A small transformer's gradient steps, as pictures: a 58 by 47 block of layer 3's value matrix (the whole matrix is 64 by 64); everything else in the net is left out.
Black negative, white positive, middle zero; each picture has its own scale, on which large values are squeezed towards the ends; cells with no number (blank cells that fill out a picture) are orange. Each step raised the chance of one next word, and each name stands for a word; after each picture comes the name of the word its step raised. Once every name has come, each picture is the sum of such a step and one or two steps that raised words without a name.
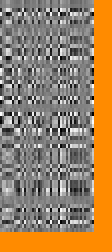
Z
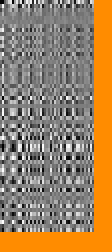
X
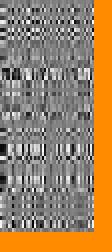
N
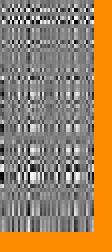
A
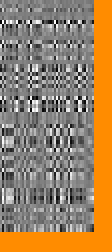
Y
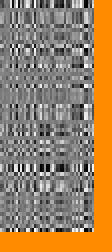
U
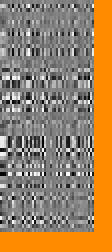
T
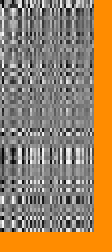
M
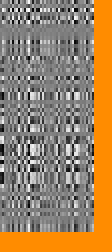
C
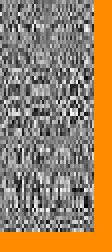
Z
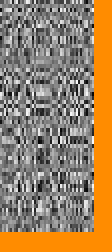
C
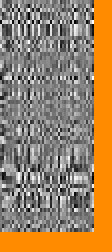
A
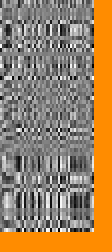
U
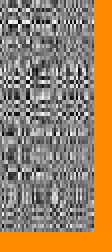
Y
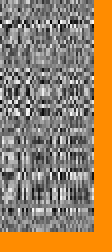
Y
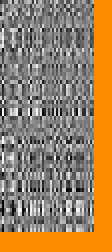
X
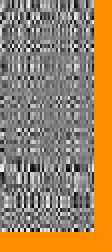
U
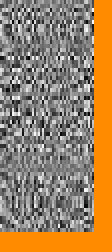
Z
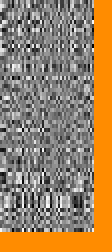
U
